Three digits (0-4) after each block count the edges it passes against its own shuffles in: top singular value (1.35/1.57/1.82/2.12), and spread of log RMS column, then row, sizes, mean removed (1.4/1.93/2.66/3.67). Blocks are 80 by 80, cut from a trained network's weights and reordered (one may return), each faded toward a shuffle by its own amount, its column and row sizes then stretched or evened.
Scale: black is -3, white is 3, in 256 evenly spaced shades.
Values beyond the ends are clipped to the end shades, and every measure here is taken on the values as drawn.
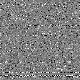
3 0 3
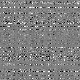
3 2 4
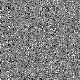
2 2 0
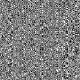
4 3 0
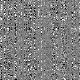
0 4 2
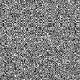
4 2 0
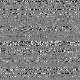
1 0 4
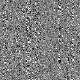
1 3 0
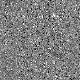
1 2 0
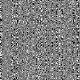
2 4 1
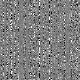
1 4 1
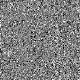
1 2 1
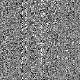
2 3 1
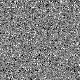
1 0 1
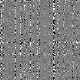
3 4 2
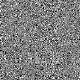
1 2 2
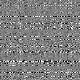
4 1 4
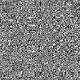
4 2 2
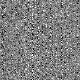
1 3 0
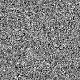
1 0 1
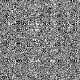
3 1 2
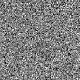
2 1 1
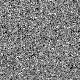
0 0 0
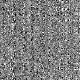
2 2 1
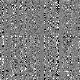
1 4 2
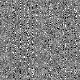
1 3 1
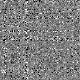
0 2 3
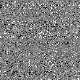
0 1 3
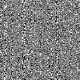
0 3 0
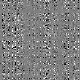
1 4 3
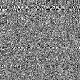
4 0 2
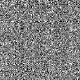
2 1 2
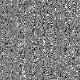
0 3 0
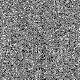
0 1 1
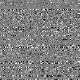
0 2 4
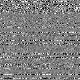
3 0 4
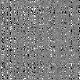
1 4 2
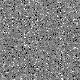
0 2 0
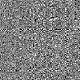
4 2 1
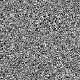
2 1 1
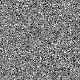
1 0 1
